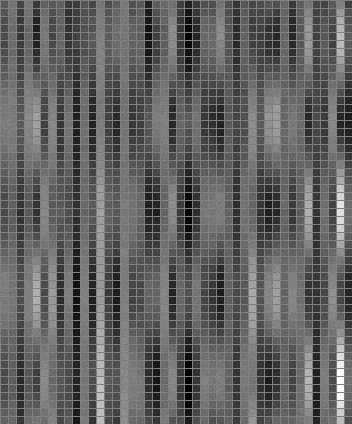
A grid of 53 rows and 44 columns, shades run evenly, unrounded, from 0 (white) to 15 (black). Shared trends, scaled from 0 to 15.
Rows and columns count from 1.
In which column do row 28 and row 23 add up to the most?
24
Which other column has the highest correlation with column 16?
13
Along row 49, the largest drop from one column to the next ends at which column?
43
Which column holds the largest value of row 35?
10
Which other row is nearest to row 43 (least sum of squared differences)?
53
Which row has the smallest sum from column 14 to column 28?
48
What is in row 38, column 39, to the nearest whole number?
12
